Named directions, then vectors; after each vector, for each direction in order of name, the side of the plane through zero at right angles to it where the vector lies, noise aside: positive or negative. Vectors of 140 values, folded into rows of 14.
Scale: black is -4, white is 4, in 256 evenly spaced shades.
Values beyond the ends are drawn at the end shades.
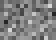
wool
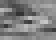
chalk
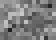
negative, negative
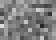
negative, negative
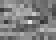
negative, positive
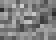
negative, positive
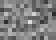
negative, positive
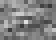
negative, negative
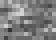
negative, negative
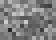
negative, negative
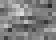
negative, negative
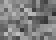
negative, positive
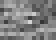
negative, positive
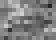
negative, negative
